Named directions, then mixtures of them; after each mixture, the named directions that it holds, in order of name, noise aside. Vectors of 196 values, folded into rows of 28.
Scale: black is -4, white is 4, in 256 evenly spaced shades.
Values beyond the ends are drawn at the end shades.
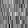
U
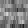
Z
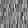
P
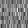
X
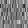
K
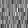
X.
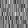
K, U, X.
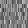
K, X.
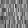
P, X.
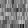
K, Z.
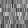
K, X, Z.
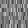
X.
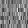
X.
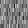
P.
